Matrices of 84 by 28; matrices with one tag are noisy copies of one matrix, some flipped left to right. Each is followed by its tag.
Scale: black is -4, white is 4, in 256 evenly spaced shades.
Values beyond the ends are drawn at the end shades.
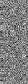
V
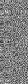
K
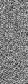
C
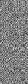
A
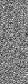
C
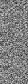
C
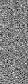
C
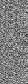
C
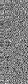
K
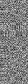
V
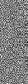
K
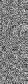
V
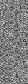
C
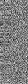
K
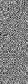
A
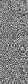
A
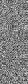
V
